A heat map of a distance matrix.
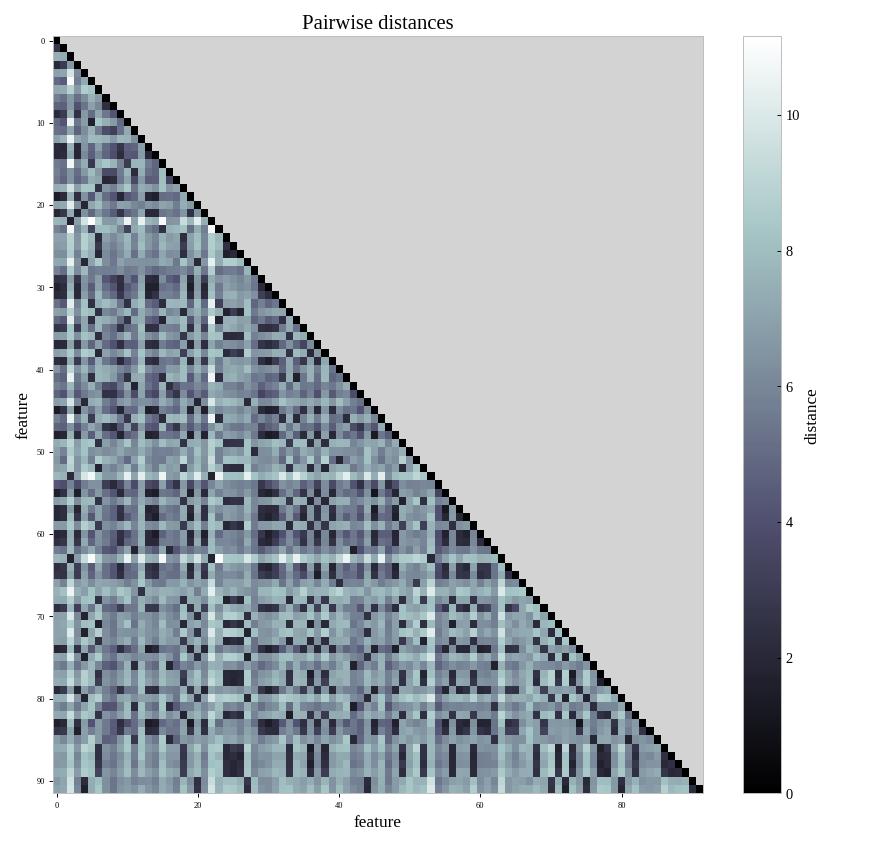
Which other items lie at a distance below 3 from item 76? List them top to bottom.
11, 16, 42, 62, 81, 85
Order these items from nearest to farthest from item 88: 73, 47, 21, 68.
73, 68, 47, 21
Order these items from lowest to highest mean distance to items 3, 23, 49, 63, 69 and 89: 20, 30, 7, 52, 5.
30, 52, 7, 5, 20
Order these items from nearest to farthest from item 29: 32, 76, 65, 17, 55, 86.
55, 65, 17, 76, 32, 86
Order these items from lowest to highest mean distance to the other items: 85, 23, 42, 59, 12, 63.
42, 59, 85, 23, 12, 63
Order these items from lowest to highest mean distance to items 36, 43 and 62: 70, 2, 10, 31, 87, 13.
87, 13, 31, 70, 10, 2
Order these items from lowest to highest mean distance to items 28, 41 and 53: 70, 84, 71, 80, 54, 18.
54, 84, 71, 18, 70, 80
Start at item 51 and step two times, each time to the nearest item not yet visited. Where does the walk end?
66
